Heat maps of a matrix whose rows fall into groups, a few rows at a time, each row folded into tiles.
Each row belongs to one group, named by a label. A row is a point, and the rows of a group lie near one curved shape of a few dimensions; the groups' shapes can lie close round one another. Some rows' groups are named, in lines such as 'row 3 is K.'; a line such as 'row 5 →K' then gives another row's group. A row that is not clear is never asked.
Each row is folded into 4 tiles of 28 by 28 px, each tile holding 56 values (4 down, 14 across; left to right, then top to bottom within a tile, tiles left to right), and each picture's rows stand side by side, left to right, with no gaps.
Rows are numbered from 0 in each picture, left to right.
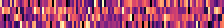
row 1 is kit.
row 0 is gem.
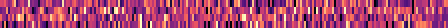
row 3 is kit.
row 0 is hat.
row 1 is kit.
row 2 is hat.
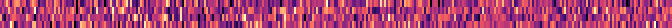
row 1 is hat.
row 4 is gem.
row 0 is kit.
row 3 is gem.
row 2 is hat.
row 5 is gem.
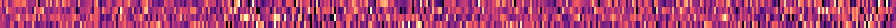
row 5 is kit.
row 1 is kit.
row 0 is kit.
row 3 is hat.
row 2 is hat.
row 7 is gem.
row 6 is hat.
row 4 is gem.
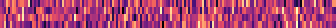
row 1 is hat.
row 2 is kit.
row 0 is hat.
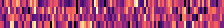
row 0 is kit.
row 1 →kit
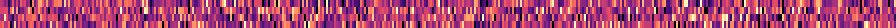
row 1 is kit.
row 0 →kit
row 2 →gem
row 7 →kit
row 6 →hat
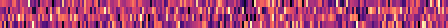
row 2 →gem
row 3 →gem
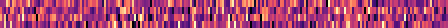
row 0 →hat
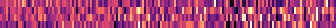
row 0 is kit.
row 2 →hat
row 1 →hat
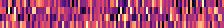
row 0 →hat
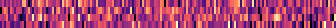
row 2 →hat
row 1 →gem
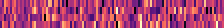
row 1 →kit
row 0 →gem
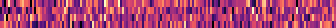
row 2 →kit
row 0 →hat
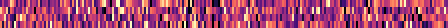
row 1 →gem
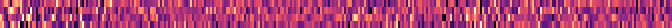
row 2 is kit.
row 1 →kit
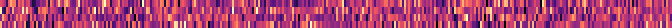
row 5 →hat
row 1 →gem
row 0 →kit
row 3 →gem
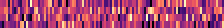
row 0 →gem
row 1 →kit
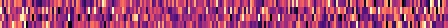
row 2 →kit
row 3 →gem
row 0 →kit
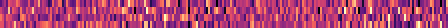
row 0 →kit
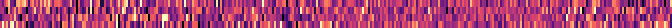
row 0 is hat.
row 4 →kit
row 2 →kit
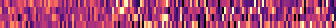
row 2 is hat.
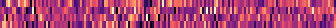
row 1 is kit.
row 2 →kit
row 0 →hat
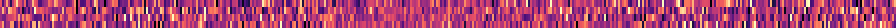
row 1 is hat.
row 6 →gem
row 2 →gem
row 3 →gem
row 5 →gem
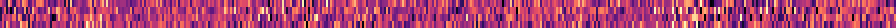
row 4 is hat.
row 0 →hat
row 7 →kit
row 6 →kit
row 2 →gem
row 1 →gem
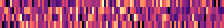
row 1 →hat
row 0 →hat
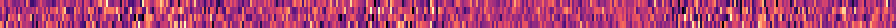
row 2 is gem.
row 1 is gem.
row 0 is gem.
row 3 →gem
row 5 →gem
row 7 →hat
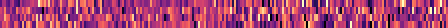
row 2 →gem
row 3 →kit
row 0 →gem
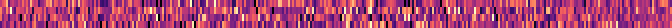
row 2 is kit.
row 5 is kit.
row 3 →kit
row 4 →gem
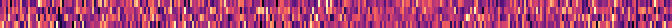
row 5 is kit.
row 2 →gem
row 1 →kit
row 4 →hat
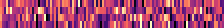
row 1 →kit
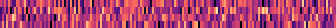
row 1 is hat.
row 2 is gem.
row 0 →hat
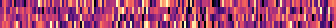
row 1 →gem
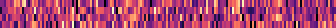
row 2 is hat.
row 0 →kit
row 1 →kit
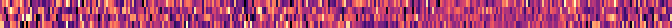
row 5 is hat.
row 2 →gem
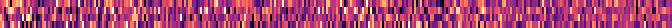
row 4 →kit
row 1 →kit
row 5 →kit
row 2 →kit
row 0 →gem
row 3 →hat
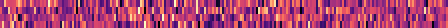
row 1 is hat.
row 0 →hat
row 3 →kit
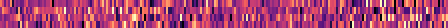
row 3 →gem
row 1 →kit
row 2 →gem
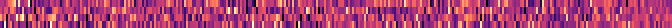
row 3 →gem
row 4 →kit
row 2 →kit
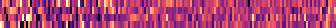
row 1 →kit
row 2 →gem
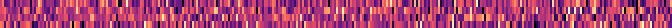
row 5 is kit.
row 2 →hat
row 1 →hat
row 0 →gem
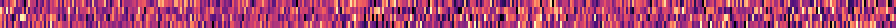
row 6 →kit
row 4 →hat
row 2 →kit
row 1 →gem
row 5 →kit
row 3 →kit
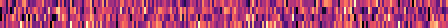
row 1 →kit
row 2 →kit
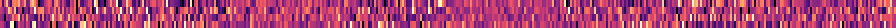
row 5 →hat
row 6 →hat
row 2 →kit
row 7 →gem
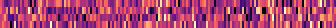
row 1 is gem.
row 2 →gem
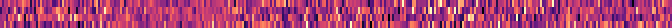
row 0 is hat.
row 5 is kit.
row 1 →hat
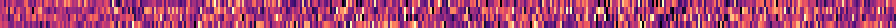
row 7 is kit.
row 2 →hat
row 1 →gem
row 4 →gem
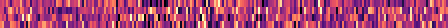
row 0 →gem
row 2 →gem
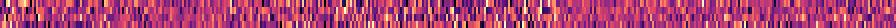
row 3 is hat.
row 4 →gem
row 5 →hat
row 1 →hat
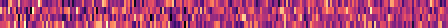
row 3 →kit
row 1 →kit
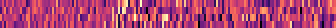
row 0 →kit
